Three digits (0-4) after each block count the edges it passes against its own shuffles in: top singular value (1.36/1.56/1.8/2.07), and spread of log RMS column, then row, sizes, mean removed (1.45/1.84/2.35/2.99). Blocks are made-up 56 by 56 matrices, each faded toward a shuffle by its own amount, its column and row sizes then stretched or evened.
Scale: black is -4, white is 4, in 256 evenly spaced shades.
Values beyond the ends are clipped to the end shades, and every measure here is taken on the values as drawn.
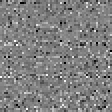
3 1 2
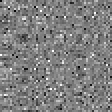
4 1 0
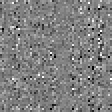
0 3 1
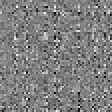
4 3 2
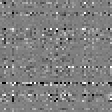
3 2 4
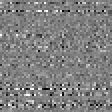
3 0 4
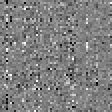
2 3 1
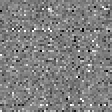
2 0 2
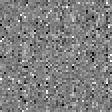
3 2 0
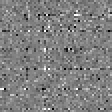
2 1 3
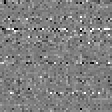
3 0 3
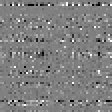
4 1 4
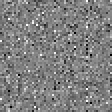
1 2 0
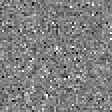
0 0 2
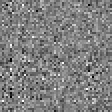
2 2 1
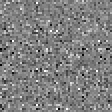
0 1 2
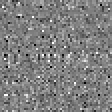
3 1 1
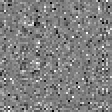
3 1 0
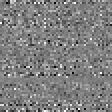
0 1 4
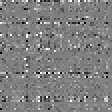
4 2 4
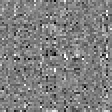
3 3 1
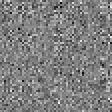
4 2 1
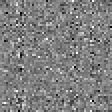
1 2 2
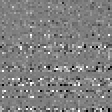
1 1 4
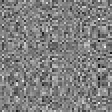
4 3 0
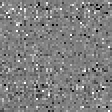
2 1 2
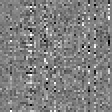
3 4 1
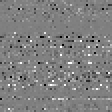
1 0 4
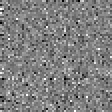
2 2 1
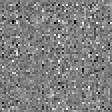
1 3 2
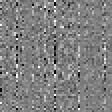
4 4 1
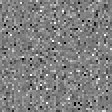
2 1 0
